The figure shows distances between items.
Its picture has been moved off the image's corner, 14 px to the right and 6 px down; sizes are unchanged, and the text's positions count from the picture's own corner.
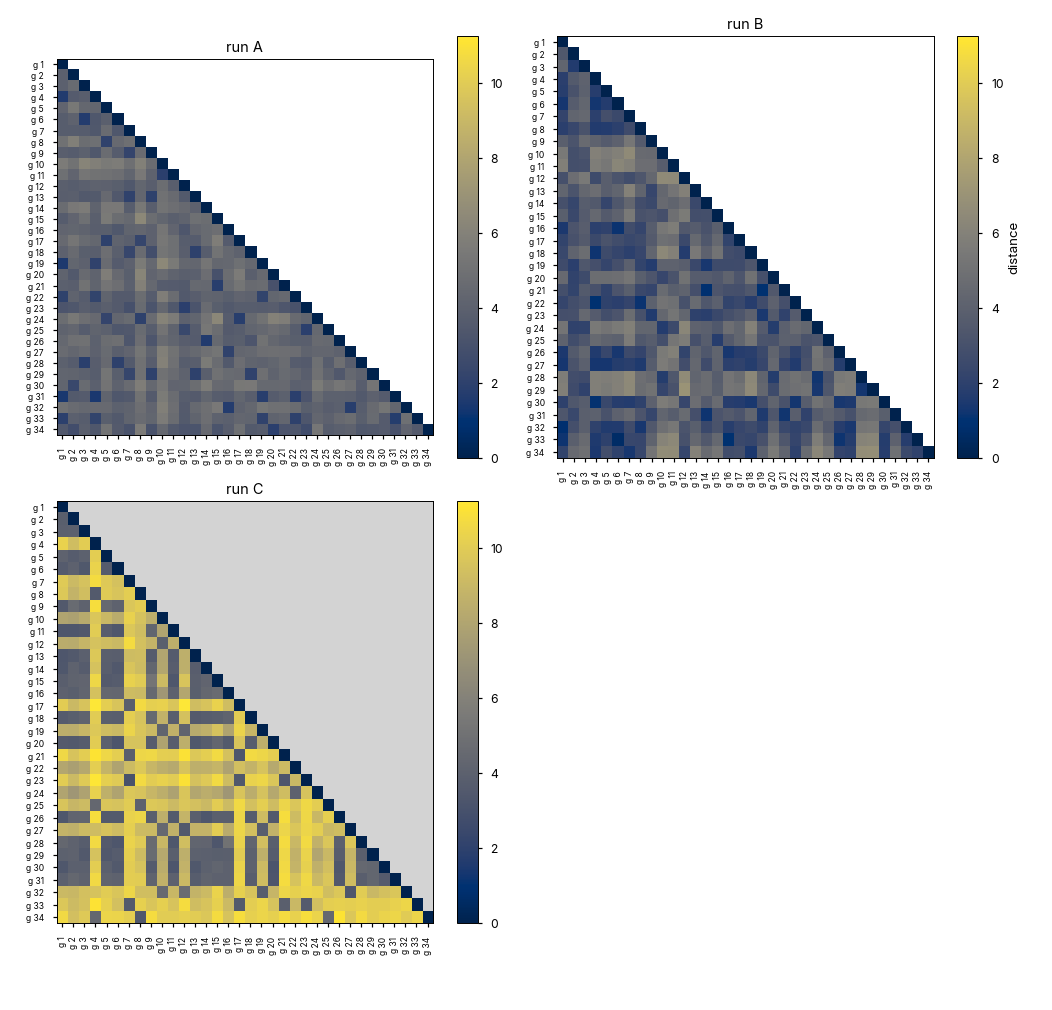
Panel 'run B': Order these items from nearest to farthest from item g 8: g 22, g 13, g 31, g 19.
g 22, g 19, g 31, g 13
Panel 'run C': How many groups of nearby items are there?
5
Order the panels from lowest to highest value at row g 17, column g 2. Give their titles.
run B, run A, run C
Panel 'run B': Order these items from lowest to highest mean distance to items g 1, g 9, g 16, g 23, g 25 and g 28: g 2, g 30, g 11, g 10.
g 2, g 30, g 10, g 11
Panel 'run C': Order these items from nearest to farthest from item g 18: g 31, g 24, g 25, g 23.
g 31, g 24, g 25, g 23
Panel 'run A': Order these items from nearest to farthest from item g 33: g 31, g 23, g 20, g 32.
g 31, g 23, g 20, g 32
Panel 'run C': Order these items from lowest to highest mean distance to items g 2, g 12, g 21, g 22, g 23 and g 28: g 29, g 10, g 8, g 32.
g 29, g 10, g 32, g 8
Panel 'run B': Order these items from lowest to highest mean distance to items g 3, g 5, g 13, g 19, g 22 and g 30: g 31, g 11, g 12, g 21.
g 21, g 31, g 12, g 11
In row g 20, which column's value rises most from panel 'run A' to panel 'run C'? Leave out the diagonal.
g 34
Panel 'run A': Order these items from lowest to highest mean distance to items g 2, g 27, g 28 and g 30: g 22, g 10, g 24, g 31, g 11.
g 31, g 22, g 11, g 24, g 10
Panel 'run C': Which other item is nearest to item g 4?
g 8
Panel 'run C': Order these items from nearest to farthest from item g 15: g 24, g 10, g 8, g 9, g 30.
g 30, g 9, g 24, g 10, g 8
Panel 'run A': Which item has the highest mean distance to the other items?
g 10
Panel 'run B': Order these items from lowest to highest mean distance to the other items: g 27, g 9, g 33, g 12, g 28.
g 27, g 33, g 9, g 12, g 28
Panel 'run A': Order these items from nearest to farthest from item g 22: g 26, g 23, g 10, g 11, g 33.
g 33, g 23, g 26, g 11, g 10
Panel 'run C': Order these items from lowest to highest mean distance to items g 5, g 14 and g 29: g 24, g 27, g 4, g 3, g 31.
g 3, g 31, g 24, g 27, g 4
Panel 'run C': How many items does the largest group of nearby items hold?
18
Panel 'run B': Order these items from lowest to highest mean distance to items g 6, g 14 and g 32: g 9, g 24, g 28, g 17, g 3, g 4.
g 4, g 17, g 9, g 3, g 24, g 28
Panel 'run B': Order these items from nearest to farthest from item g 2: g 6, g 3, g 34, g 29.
g 3, g 29, g 6, g 34
